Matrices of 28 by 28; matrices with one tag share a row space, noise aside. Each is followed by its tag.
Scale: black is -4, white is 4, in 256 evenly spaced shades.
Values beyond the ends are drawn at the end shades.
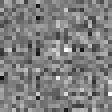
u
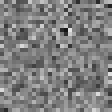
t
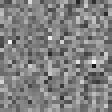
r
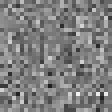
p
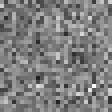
u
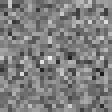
p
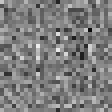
u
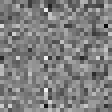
r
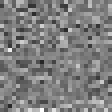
t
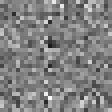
r
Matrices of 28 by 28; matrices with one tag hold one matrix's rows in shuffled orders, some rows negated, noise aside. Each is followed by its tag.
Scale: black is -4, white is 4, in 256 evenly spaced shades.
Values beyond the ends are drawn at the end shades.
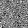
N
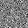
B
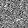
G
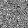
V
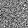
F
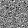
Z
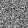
Z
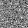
Z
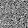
F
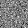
F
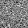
G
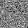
Z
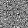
V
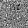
V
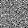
F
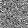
N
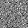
B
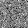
Z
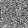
F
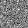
V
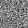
F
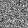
Z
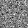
Z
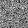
Z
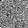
N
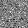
Z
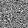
G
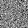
F
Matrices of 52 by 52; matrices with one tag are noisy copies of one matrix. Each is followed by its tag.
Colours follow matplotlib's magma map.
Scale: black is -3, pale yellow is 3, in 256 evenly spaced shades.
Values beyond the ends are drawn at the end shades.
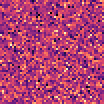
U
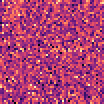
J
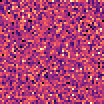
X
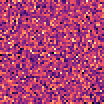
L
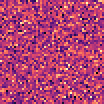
U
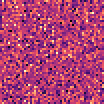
J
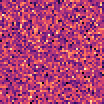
X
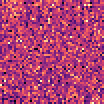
J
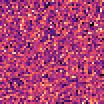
X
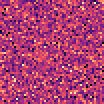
U
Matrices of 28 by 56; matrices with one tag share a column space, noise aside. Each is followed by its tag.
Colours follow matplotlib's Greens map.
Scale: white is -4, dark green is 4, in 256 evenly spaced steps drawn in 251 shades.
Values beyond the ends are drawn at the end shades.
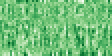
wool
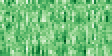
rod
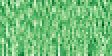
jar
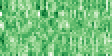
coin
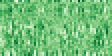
wool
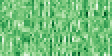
coin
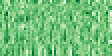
rod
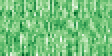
coin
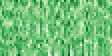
jar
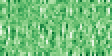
wool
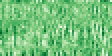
wool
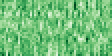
coin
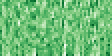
jar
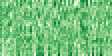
jar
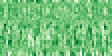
wool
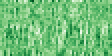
wool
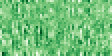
wool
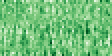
wool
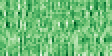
coin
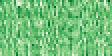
jar
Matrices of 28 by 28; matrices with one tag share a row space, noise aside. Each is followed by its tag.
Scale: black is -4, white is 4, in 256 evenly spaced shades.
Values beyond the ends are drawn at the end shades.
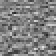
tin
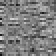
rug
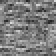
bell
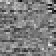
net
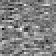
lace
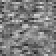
lace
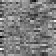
rug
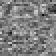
tin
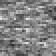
bell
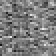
tin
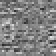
net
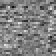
net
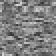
lace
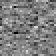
tin
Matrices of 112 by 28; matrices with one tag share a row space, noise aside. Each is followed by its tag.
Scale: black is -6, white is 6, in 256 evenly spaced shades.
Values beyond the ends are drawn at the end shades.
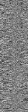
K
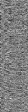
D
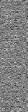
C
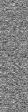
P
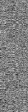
P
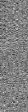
P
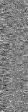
K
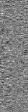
K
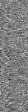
D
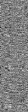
D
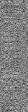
C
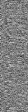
D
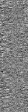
K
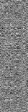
C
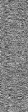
D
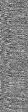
D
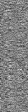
D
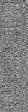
C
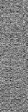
C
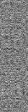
C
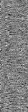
D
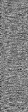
D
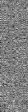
P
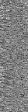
K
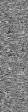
D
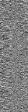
K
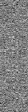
P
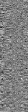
K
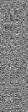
C
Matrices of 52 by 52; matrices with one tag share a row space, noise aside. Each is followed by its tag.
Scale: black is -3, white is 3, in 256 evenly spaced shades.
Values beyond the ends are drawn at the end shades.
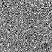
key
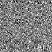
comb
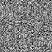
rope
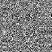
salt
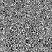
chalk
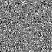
comb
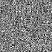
chalk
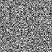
rope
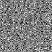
key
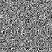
chalk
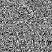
rope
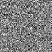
salt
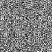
comb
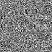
key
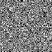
rope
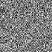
chalk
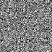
key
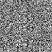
rope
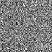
key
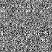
chalk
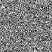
key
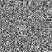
rope
